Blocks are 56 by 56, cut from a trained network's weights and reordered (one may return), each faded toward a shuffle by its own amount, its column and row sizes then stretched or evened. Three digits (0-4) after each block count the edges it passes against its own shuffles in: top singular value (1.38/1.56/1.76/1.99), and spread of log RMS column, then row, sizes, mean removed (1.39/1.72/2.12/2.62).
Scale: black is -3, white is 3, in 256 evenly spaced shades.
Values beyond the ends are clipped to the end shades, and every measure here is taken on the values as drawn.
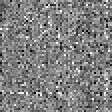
0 1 1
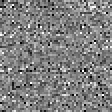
0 1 3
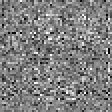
2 2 4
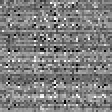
4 3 2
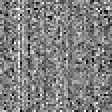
2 2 1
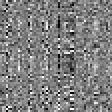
4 4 2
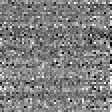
1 2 2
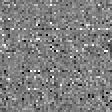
0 1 3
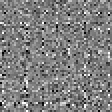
2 3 3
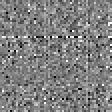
1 1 3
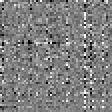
3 4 3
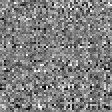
3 1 4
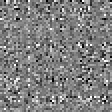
0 4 3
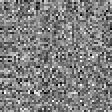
3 0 3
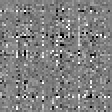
1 4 3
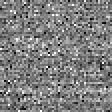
0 0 0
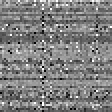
4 2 2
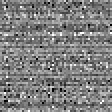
3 1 1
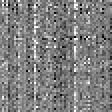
4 4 2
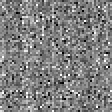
0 0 1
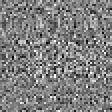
4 2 3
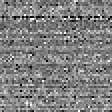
3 0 2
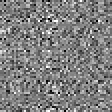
3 1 4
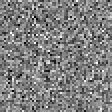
2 1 2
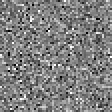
0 0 1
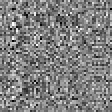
3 2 1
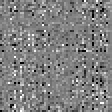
0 4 3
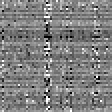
4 4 0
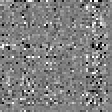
0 4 4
